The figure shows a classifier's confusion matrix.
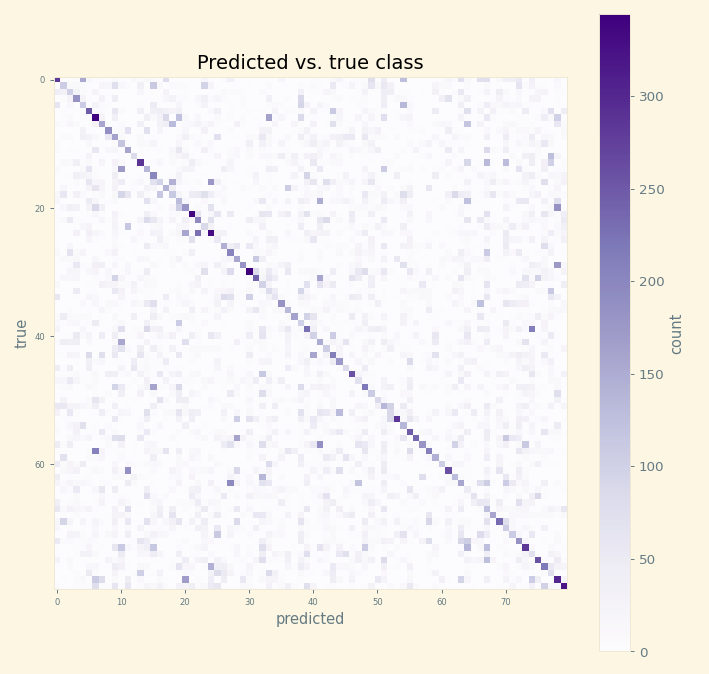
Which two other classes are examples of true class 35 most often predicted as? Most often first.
66, 15
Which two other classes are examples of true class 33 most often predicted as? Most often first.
77, 38
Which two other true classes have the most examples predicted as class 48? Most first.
73, 30
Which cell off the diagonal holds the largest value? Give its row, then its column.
24, 22
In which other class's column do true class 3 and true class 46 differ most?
32
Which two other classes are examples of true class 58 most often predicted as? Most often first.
6, 55
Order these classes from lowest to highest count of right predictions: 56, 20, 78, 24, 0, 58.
20, 58, 56, 0, 78, 24
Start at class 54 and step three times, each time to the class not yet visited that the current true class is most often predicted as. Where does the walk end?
19
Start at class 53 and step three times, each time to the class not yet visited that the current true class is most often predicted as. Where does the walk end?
41
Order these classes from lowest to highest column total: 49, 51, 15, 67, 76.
49, 76, 15, 51, 67
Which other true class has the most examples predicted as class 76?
79
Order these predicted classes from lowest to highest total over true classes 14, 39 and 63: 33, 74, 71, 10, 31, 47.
31, 71, 33, 47, 74, 10
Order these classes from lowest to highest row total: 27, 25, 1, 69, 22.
25, 27, 1, 22, 69
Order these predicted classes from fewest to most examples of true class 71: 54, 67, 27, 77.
77, 27, 67, 54
